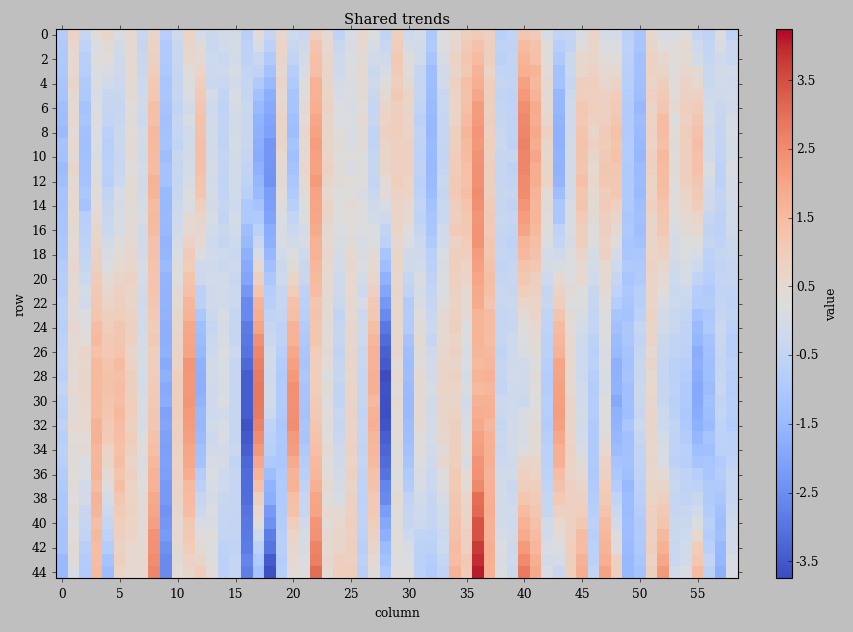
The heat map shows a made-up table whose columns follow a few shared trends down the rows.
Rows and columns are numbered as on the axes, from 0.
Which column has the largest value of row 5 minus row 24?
28
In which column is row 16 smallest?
18
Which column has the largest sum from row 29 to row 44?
36
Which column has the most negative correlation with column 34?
57
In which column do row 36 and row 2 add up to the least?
16
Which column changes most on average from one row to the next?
17
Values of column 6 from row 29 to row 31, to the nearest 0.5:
1 1 1
